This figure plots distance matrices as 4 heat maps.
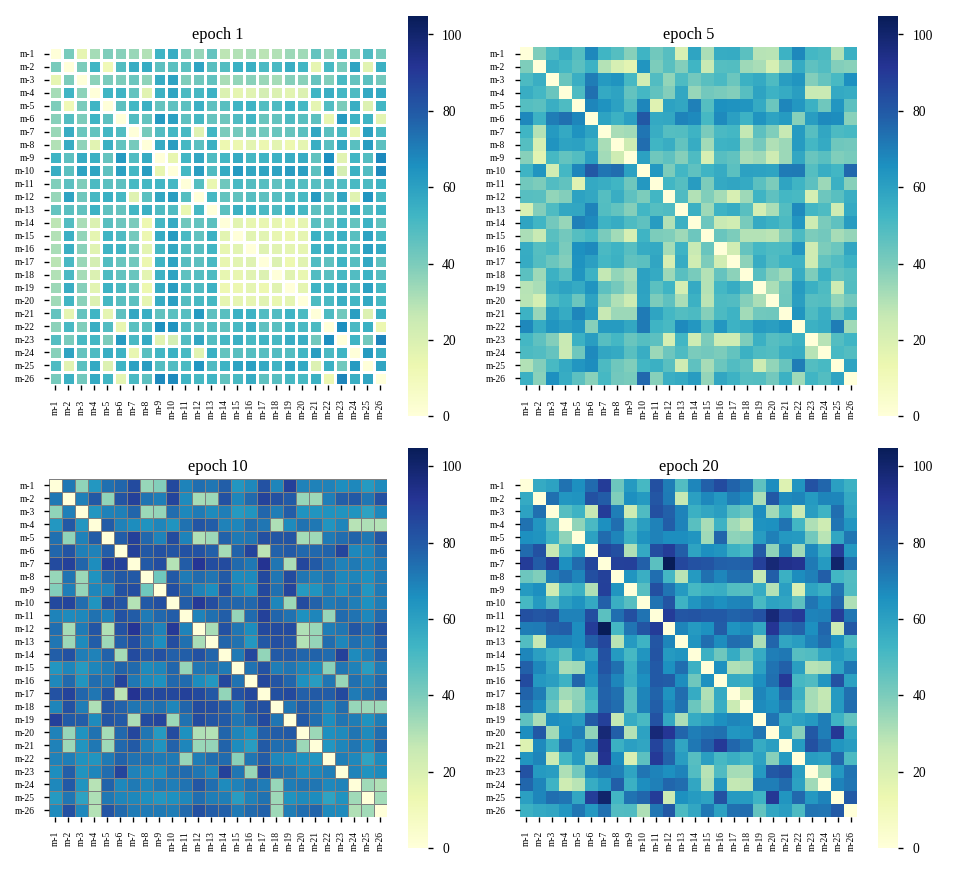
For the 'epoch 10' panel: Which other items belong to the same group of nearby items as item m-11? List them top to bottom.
m-15, m-22
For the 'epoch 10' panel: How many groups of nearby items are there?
7
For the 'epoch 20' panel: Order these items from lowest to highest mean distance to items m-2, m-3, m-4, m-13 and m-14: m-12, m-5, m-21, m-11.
m-5, m-21, m-12, m-11
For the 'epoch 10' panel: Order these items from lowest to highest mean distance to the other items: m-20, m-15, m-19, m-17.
m-20, m-15, m-19, m-17
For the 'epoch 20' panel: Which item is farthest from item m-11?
m-20
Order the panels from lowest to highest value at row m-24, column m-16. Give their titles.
epoch 5, epoch 1, epoch 20, epoch 10
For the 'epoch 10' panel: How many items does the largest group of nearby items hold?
6
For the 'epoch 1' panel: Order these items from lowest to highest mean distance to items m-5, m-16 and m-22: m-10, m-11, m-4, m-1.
m-1, m-4, m-11, m-10
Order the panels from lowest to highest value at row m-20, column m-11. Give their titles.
epoch 5, epoch 1, epoch 10, epoch 20
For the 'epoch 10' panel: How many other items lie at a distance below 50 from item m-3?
3
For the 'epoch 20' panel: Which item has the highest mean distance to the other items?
m-7
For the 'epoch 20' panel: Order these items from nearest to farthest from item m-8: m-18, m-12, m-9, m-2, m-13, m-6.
m-13, m-2, m-12, m-9, m-18, m-6
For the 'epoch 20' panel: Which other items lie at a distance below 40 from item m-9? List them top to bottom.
m-3, m-6, m-20, m-22
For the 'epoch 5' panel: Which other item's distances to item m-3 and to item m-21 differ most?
m-10
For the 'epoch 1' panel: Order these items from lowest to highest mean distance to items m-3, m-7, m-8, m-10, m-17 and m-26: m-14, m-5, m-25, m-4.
m-14, m-4, m-5, m-25
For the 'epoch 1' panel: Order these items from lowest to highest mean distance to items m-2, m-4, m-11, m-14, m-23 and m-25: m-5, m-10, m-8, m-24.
m-5, m-8, m-10, m-24
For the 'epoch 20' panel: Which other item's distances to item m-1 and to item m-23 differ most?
m-21
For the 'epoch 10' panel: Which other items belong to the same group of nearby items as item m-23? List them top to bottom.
m-16
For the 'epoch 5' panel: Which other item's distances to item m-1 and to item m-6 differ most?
m-13
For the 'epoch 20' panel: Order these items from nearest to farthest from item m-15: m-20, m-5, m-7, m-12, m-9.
m-5, m-9, m-12, m-20, m-7
